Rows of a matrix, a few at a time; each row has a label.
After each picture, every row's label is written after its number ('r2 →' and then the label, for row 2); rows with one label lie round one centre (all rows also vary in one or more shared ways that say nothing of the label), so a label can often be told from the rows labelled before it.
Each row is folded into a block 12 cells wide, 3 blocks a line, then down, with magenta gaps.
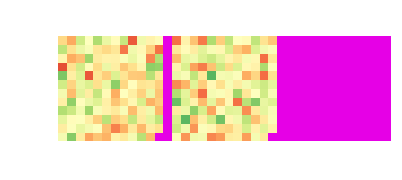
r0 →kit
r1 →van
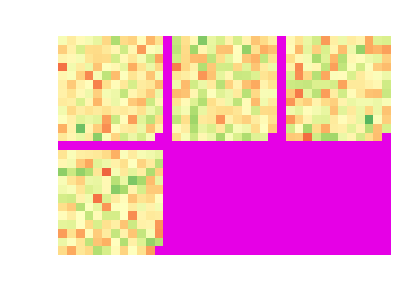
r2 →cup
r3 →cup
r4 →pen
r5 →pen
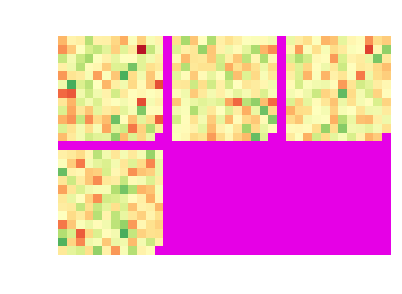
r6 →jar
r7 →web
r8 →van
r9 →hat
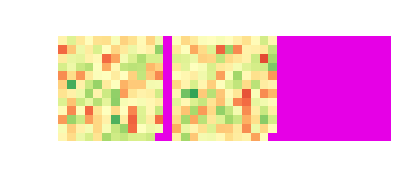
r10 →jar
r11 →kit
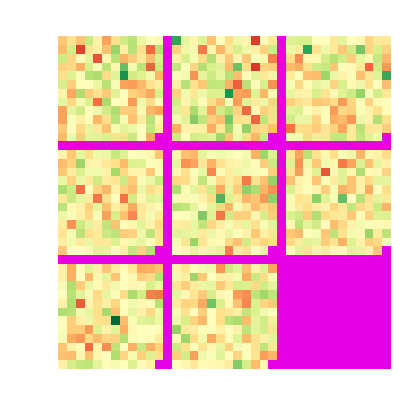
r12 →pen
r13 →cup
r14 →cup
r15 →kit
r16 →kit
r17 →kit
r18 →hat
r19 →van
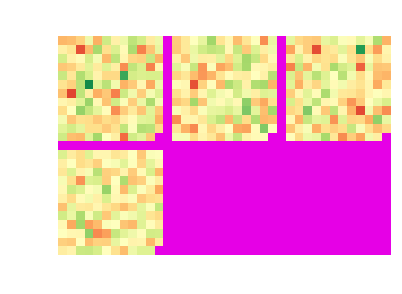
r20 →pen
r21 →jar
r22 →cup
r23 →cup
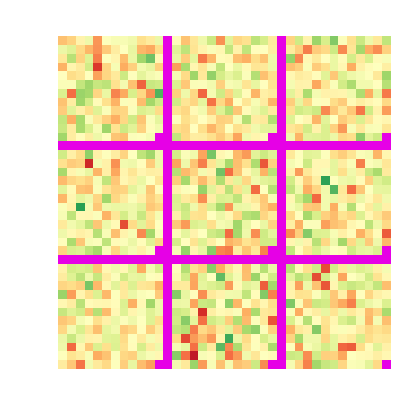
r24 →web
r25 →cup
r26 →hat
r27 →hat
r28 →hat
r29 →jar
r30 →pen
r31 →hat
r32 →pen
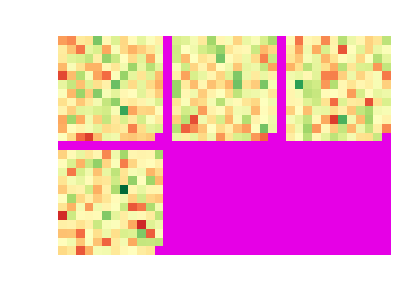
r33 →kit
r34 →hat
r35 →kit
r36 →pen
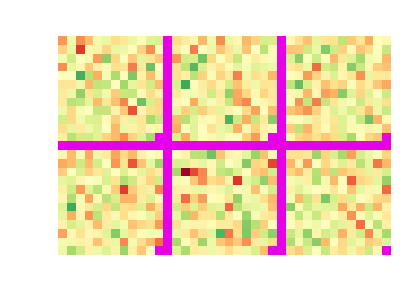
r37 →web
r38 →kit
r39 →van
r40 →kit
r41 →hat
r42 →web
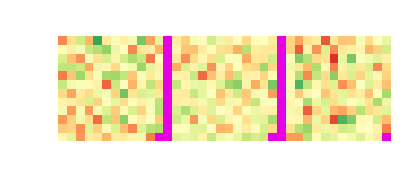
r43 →jar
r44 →kit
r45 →van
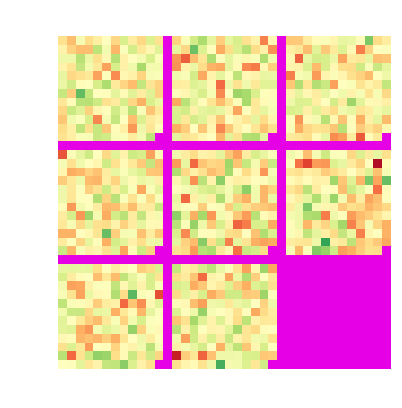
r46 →kit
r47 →cup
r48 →jar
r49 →jar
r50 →pen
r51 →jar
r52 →hat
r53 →cup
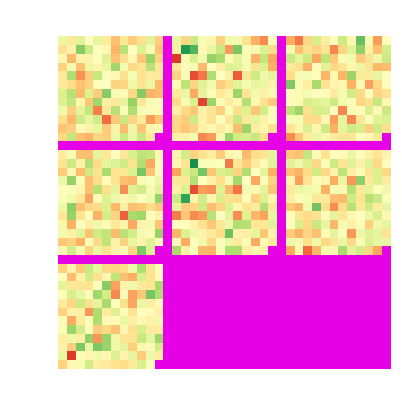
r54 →cup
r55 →cup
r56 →van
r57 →web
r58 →kit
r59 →pen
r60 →jar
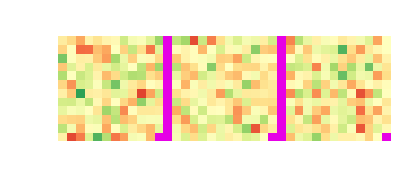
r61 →pen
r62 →pen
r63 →jar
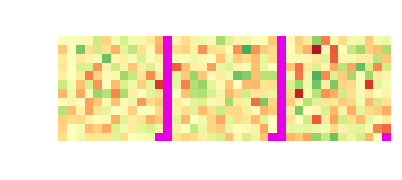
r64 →cup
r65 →cup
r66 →pen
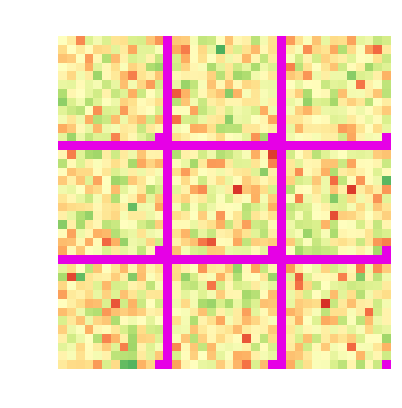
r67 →jar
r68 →jar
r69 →web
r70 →cup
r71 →cup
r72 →kit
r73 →van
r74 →pen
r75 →jar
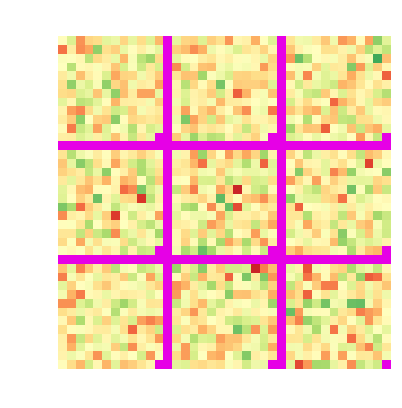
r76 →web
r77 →hat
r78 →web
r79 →web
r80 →hat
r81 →van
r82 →pen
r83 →cup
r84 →pen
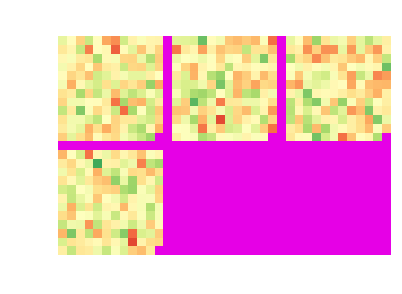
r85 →cup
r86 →cup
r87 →jar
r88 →kit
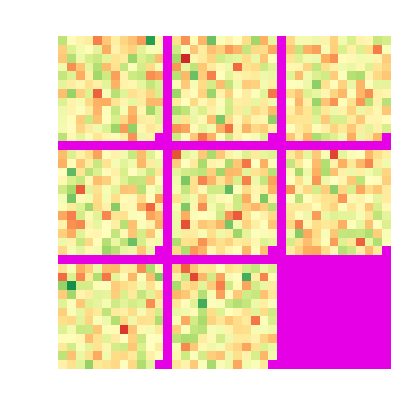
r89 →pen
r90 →kit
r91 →pen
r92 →web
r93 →web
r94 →van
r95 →web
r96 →pen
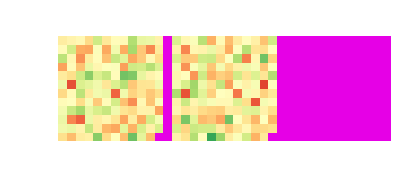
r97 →pen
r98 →hat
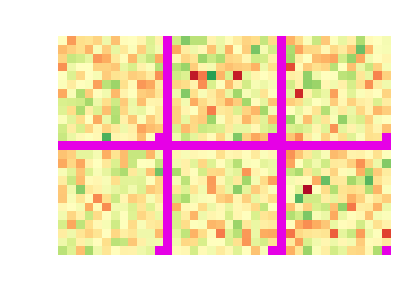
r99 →kit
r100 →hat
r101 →van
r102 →jar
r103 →hat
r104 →jar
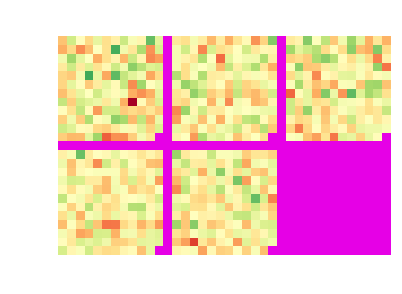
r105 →pen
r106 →pen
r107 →cup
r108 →hat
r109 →cup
